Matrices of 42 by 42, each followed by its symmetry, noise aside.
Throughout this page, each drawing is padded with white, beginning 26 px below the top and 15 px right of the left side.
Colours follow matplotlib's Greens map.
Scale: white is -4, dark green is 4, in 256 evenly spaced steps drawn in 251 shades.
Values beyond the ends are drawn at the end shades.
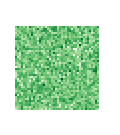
antisymmetric.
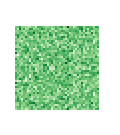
mirrored top to bottom.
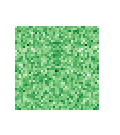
mirrored left to right.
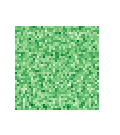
mirrored left to right.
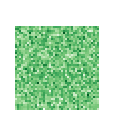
mirrored left to right.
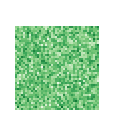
symmetric across the other diagonal.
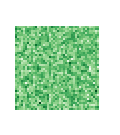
mirrored top to bottom.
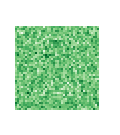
mirrored left to right.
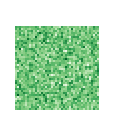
mirrored top to bottom.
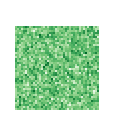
symmetric across the other diagonal.
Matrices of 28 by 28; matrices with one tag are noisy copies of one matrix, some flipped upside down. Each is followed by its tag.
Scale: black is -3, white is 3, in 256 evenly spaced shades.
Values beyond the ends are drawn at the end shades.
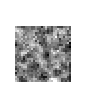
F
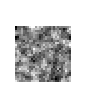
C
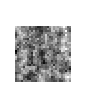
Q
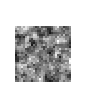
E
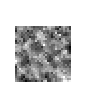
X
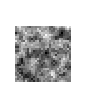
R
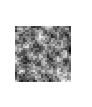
X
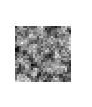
E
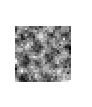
X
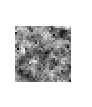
R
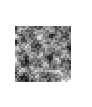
X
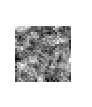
E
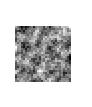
X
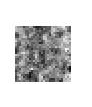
Q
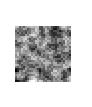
C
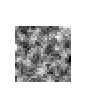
X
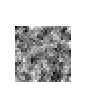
C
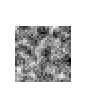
F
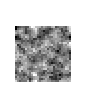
C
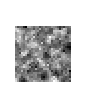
F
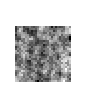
Q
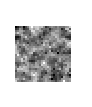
C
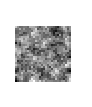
C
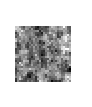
Q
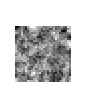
C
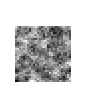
C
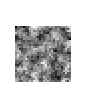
C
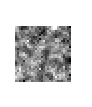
F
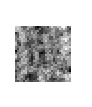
Q
